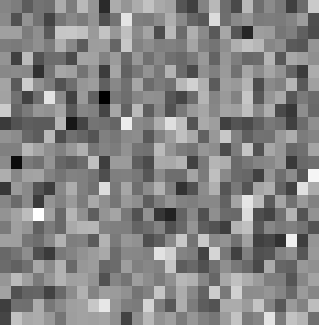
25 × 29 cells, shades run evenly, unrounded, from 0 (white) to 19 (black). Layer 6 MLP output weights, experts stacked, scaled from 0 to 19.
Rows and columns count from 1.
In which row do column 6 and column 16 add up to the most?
17
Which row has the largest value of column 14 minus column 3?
7
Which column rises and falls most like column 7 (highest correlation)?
2
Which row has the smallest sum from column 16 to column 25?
22
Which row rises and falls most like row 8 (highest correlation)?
9
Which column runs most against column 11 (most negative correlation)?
12
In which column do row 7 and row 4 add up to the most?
28
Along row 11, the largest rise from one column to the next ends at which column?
6
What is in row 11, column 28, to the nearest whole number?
10
